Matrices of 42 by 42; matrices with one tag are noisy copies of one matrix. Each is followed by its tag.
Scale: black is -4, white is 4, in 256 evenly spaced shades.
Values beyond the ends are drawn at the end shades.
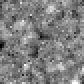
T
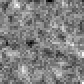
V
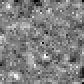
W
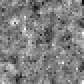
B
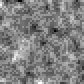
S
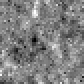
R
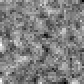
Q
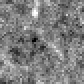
R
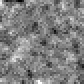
S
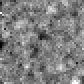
T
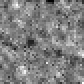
V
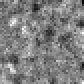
B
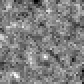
W
